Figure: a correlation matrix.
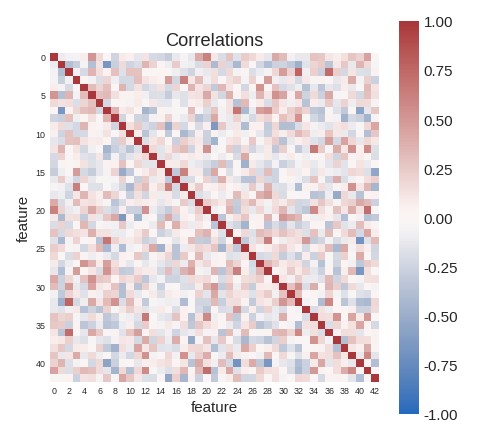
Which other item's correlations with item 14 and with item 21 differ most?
9
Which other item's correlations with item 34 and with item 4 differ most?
12
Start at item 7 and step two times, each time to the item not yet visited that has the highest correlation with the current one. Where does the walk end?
28
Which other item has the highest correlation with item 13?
25
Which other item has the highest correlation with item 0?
20
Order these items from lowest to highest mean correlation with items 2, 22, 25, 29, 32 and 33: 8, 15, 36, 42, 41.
41, 15, 42, 8, 36
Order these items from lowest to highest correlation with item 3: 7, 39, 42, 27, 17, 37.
42, 37, 27, 7, 39, 17
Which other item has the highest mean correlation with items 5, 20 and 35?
0
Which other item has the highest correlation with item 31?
21
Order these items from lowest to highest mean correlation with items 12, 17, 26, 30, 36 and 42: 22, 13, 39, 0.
22, 13, 0, 39
